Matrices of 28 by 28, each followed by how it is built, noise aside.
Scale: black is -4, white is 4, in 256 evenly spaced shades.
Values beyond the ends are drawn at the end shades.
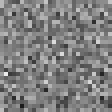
repeating columns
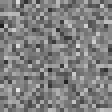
repeating rows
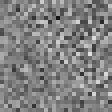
upper triangular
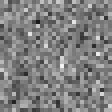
noise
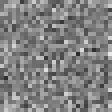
repeating rows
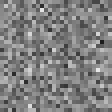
repeating rows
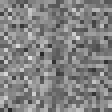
repeating rows
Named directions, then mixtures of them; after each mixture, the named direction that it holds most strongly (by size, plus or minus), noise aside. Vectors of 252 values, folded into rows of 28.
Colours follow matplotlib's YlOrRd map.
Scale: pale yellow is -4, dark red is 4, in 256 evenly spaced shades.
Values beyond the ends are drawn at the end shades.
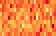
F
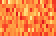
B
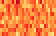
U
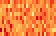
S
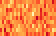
S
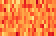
U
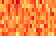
U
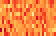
S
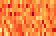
S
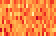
S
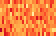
S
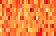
F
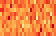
F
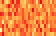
U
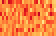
B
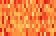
S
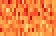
B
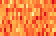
S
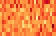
F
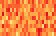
U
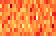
F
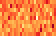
F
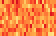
U
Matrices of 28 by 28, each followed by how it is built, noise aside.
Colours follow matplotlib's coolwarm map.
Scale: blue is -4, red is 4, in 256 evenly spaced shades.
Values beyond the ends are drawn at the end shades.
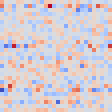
uneven rows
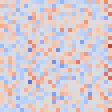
repeating rows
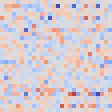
uneven rows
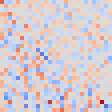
lower triangular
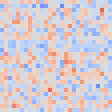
blocks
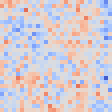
smooth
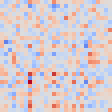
low rank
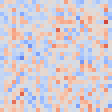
blocks
